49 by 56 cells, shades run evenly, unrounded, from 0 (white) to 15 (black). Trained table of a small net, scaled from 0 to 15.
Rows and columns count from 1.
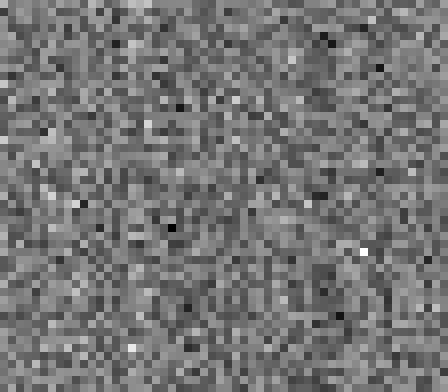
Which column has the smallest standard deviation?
4
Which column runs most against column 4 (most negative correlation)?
36
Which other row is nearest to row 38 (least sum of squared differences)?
39
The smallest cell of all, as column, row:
46, 32
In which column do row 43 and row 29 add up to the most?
22
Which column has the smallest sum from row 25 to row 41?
7
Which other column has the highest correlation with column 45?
14
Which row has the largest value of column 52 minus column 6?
18
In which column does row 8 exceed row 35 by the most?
21
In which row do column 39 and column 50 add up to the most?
45
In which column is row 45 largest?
50
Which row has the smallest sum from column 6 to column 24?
1
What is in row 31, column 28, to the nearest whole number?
8
